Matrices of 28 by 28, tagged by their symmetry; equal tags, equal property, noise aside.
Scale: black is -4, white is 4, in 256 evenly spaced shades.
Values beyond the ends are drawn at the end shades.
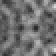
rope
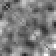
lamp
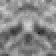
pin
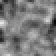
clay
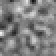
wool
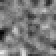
clay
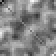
lamp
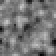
lamp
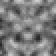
pin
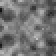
rope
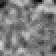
clay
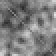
lamp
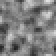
wool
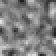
wool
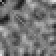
lamp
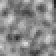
clay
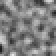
wool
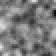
clay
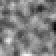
wool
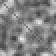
lamp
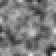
lamp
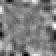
wool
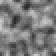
clay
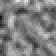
wool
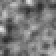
lamp
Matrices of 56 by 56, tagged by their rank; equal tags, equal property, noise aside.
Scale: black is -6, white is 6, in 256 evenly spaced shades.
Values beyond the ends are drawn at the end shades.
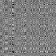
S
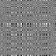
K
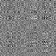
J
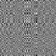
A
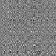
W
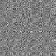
J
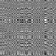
A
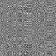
S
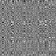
W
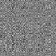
J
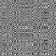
S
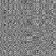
W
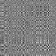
A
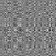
S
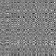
S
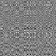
S
